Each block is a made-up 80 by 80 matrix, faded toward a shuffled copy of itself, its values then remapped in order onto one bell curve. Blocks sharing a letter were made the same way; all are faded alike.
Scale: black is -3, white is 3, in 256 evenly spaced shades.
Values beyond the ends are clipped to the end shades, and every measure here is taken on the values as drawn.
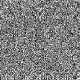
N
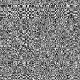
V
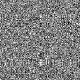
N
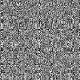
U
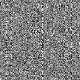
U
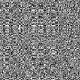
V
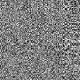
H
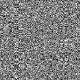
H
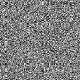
N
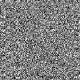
N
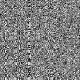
H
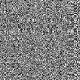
H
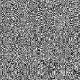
U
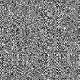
H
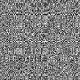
V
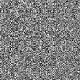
H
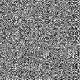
H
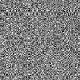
V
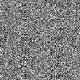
N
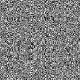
U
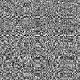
V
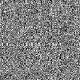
N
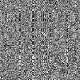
U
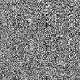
N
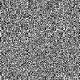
N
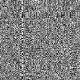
U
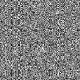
U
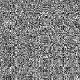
U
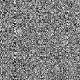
N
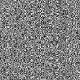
H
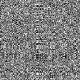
H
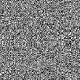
N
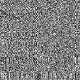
U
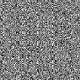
U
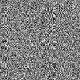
V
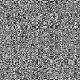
H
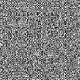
U
